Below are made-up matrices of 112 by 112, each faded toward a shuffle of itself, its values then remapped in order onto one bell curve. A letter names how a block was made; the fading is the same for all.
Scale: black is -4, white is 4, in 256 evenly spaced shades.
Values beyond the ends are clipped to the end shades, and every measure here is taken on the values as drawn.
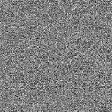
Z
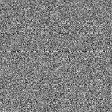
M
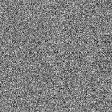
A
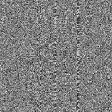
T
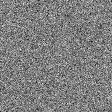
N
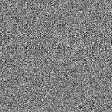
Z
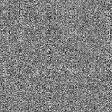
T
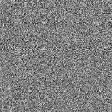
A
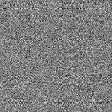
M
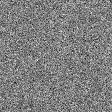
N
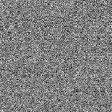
Z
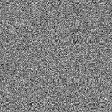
Z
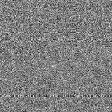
M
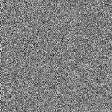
T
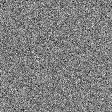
N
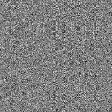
T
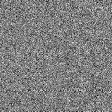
A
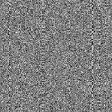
T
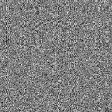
T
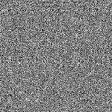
A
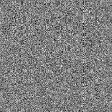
T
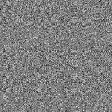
M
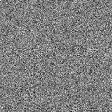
A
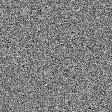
N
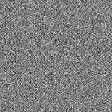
Z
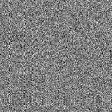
T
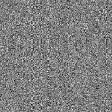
T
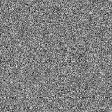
A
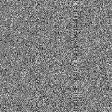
T
